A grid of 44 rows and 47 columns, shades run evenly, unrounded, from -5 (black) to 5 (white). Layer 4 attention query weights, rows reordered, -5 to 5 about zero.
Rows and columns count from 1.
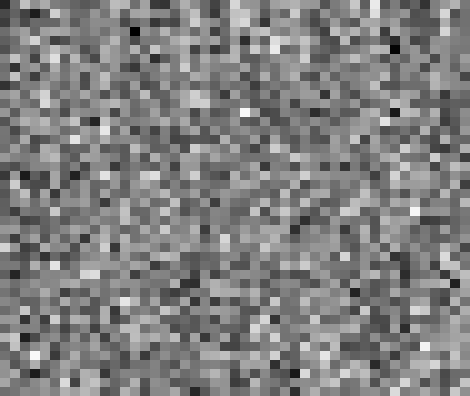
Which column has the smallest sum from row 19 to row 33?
3
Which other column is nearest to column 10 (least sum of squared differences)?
34
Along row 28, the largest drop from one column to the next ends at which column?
12
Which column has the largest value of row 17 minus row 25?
28
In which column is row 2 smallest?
4
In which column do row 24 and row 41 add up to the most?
42
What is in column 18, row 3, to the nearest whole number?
-2
